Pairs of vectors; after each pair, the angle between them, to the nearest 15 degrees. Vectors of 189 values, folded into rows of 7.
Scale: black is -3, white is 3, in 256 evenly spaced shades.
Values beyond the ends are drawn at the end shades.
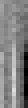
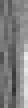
165 degrees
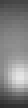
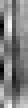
120 degrees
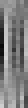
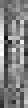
150 degrees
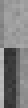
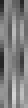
105 degrees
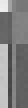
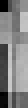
150 degrees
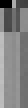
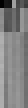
15 degrees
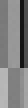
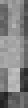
90 degrees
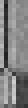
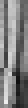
45 degrees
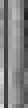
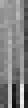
75 degrees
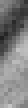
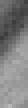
15 degrees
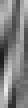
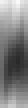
90 degrees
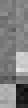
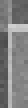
90 degrees
